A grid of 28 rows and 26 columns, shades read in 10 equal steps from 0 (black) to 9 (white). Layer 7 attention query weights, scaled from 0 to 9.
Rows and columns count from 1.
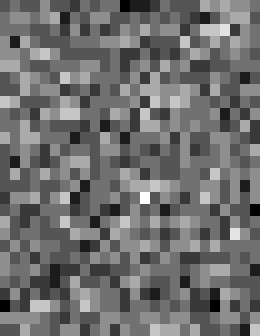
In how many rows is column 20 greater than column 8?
12
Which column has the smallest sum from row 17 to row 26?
26
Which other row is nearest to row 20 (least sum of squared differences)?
4
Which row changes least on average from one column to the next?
27
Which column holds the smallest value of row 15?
15
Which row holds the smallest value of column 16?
25
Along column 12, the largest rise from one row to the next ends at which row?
19
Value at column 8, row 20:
6
